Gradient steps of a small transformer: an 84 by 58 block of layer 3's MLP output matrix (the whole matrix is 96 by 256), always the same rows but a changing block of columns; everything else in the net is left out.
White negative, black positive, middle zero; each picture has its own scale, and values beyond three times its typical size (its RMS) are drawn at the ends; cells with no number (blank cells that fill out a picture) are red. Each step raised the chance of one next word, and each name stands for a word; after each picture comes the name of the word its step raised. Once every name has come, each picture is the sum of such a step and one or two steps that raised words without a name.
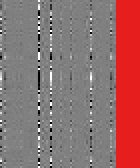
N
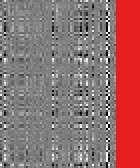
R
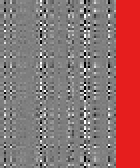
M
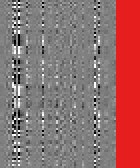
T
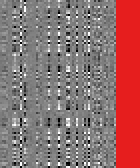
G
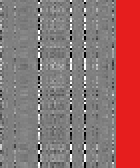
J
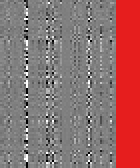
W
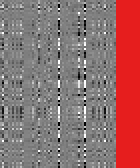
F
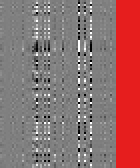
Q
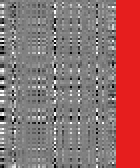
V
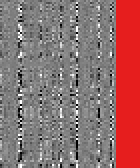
R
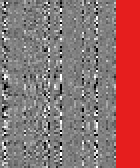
T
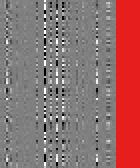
W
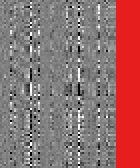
T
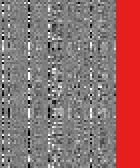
Q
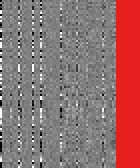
G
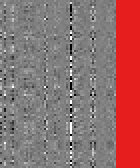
V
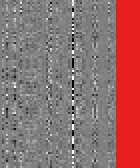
F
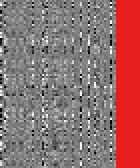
T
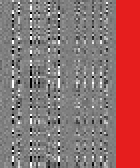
W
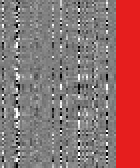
T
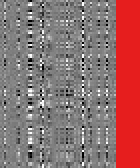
J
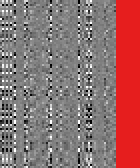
M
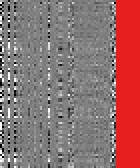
Q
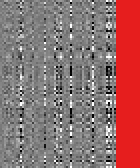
N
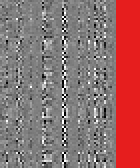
W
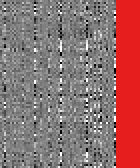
Q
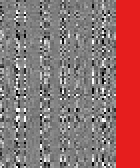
W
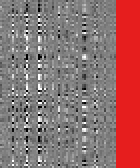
N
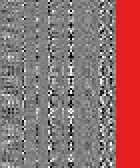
M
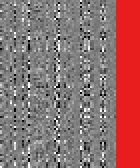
Q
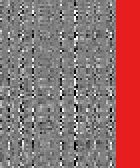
V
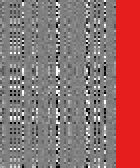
V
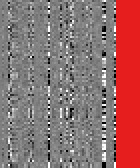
R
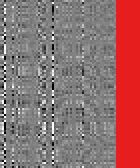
V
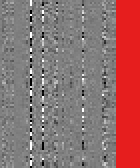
W
